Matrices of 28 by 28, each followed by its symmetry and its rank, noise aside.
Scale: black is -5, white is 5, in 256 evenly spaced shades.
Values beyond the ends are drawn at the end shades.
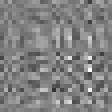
no symmetry, rank three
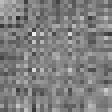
symmetric, rank three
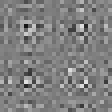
symmetric, rank three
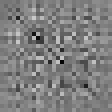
symmetric, rank three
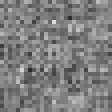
no symmetry, rank six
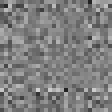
no symmetry, rank four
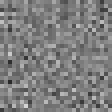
no symmetry, rank six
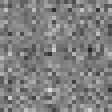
antisymmetric, rank four
